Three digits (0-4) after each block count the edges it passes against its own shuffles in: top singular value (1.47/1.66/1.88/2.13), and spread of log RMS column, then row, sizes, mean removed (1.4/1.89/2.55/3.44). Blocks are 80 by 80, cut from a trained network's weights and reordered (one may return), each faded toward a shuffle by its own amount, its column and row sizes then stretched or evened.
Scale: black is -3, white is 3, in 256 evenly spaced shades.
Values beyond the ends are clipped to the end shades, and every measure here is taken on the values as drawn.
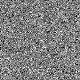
0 0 2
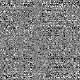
1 3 3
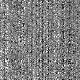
3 2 2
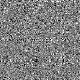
1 1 2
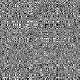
4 2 4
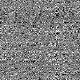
0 2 3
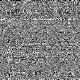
1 0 3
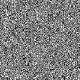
2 2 1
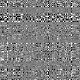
4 3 4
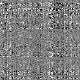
1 3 4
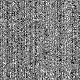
3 2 1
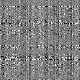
4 1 4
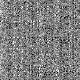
1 1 2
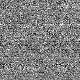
0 0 2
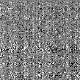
2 2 3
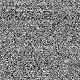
0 0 0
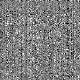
1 2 2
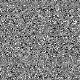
0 0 3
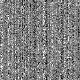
3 3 0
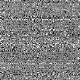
1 2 3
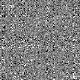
0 3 2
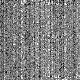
4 2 2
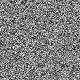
1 0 0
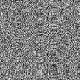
4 1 1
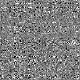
1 2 3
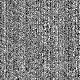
3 2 0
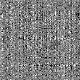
3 2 3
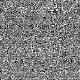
0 2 2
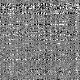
2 1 4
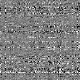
1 3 4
